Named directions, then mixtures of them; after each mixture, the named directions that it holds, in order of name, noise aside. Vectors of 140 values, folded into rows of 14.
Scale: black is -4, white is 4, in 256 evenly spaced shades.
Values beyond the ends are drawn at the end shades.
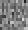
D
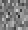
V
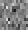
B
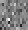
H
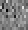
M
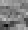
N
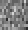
B, D.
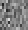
H, M.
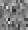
B.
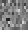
H, V.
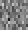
B, V.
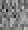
D, M, V.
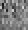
D, M.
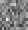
B, H.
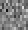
M.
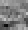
N.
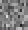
H, V.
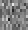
B, V.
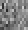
D, M, N.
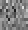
B, M.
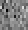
M.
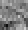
N.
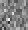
H.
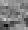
N.
